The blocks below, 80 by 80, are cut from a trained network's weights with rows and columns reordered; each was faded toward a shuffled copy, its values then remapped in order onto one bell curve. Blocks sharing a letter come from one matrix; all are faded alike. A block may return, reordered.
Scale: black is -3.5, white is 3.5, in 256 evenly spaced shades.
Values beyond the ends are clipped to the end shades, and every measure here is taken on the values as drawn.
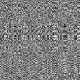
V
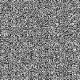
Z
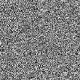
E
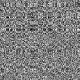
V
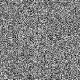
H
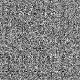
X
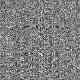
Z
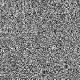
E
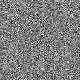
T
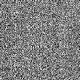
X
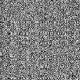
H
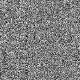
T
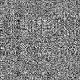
Z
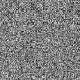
H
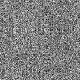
X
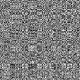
V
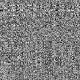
Z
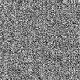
H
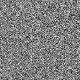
T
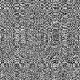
V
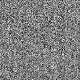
X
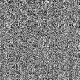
X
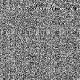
Z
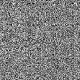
X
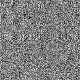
X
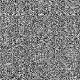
Z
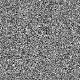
T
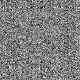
Z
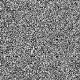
E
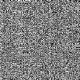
Z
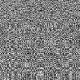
V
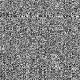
Z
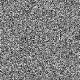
T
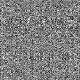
Z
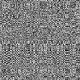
V
